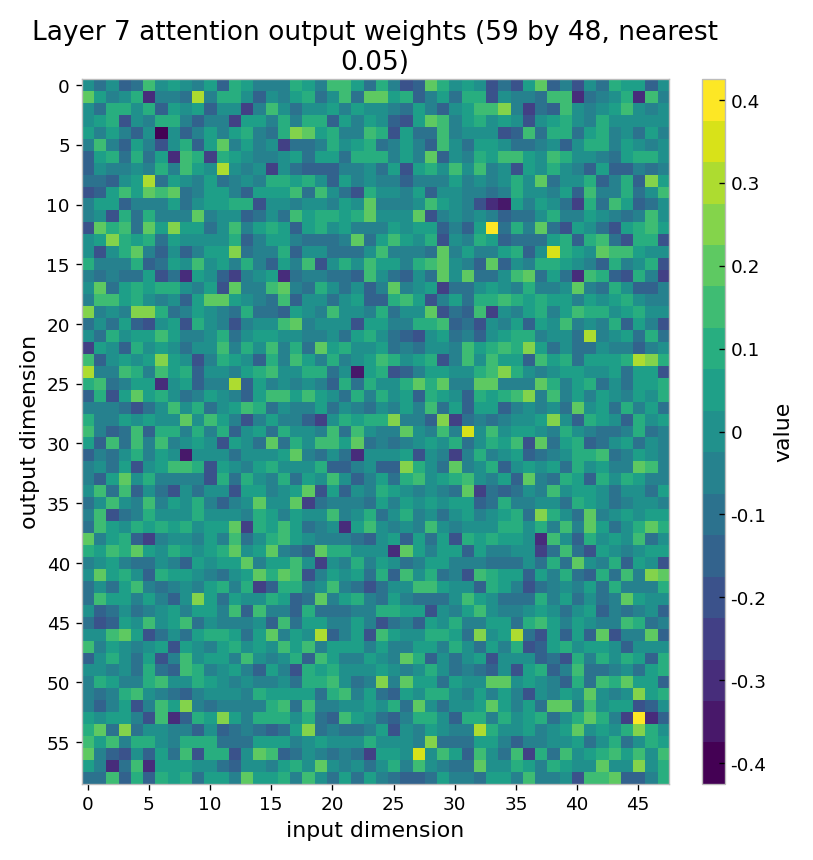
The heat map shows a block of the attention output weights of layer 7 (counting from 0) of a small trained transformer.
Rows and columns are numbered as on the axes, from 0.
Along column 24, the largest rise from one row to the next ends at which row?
46
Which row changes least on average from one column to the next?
55
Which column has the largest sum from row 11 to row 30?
33
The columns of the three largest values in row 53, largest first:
45, 11, 41
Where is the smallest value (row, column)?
4, 6
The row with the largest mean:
23
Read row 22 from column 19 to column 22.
0.2 0.05 0.1 0
